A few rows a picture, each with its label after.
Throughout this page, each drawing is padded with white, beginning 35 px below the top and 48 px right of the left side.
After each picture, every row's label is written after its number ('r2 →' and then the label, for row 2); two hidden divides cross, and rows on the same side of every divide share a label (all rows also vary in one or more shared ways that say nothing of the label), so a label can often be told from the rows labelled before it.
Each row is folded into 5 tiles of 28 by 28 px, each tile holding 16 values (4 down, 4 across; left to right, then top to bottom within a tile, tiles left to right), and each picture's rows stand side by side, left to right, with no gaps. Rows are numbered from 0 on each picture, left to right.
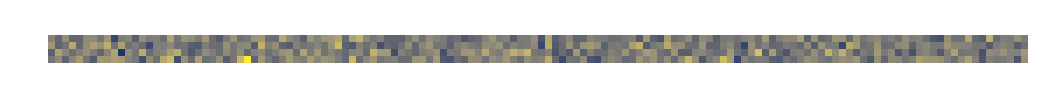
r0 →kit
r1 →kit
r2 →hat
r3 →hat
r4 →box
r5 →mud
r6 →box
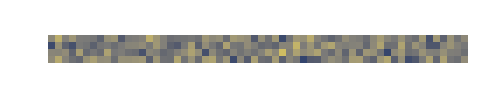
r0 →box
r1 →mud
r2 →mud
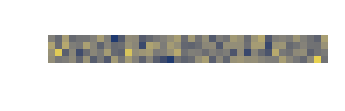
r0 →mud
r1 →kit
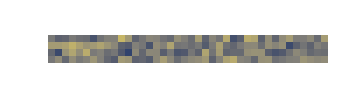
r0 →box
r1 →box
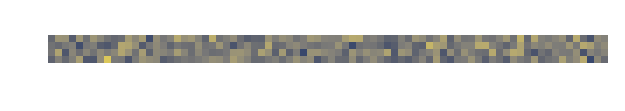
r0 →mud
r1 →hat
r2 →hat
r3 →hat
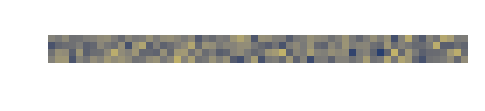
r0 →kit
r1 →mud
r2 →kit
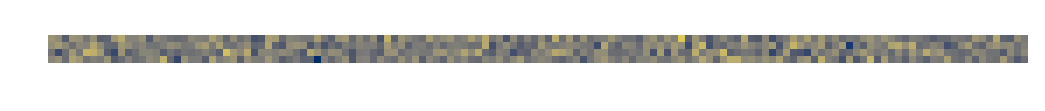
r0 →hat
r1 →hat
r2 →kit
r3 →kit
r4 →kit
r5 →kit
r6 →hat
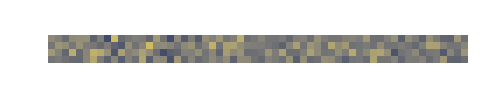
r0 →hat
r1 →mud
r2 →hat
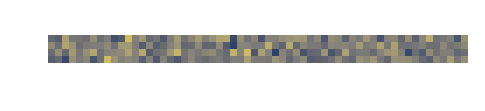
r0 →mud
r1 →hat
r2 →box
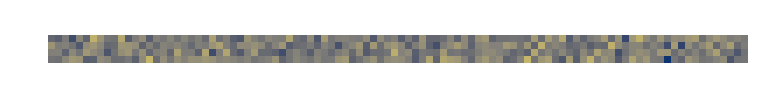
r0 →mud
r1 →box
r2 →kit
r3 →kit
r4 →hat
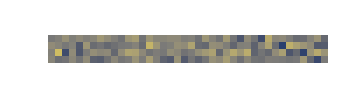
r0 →mud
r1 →hat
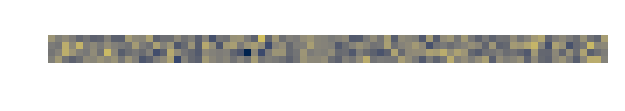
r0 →box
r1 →kit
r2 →kit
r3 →kit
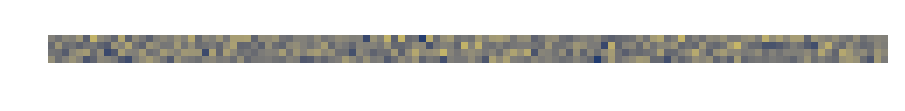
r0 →mud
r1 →mud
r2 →kit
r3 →hat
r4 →mud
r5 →mud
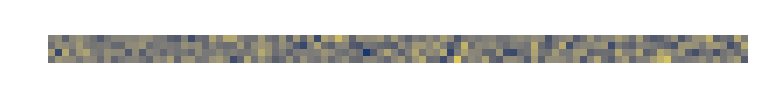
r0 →box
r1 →mud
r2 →kit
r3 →kit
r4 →box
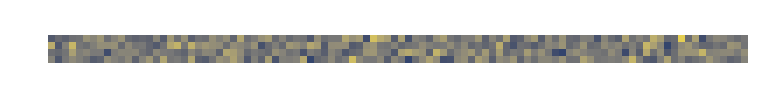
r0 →mud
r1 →hat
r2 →mud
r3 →box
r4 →mud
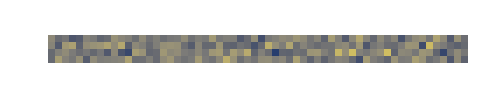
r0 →kit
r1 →hat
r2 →hat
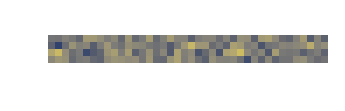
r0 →kit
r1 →hat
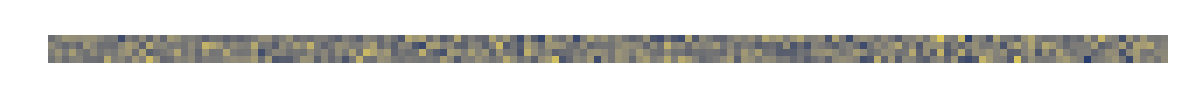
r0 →mud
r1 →box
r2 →hat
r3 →box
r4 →box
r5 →mud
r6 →mud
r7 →box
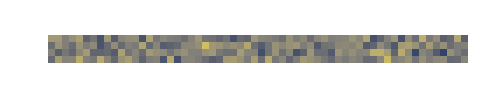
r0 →box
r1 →box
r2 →hat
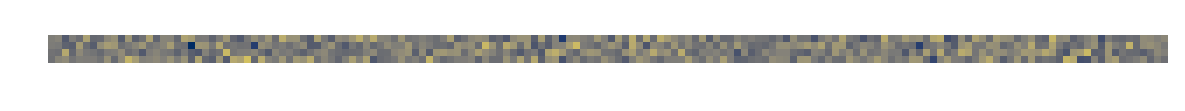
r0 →box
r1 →box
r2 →mud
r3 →kit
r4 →hat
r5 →kit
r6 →mud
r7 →hat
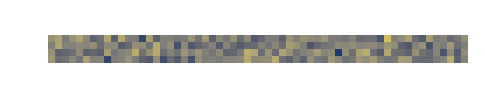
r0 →box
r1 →kit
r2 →box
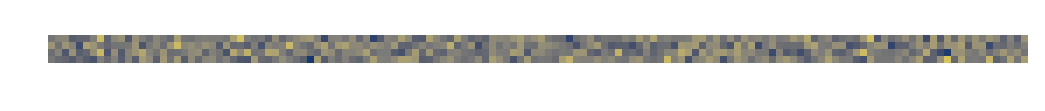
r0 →mud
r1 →mud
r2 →box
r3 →mud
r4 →mud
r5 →kit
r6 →kit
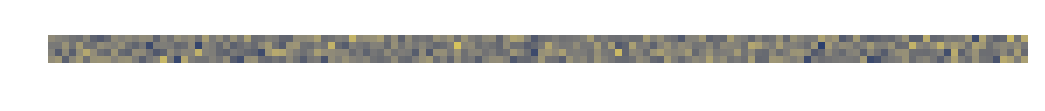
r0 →box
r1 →mud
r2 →mud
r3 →mud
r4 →mud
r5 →hat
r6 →kit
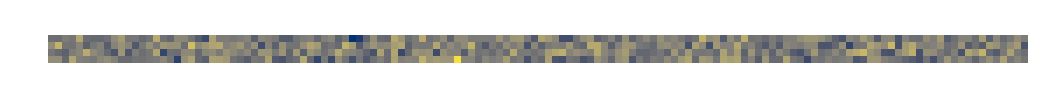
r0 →hat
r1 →hat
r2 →kit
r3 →mud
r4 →kit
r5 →kit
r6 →mud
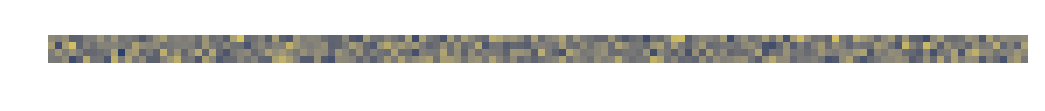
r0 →kit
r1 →mud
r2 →kit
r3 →hat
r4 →box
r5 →mud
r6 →kit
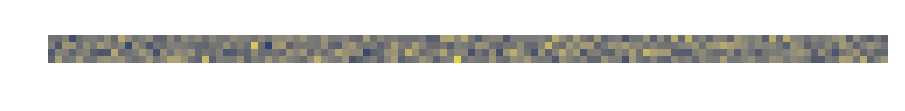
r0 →kit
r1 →kit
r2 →kit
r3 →hat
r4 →hat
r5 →hat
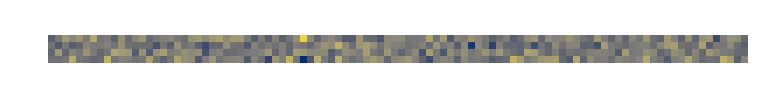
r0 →mud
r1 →mud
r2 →box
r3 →box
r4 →box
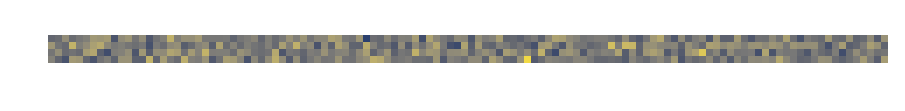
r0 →mud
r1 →box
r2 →box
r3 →hat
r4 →mud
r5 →box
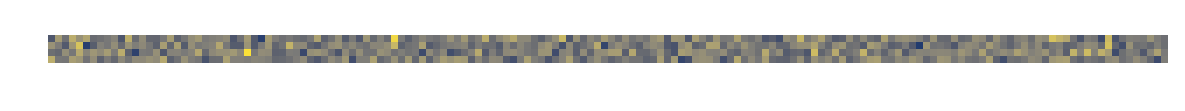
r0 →hat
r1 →hat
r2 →box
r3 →mud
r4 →mud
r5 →kit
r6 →mud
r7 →hat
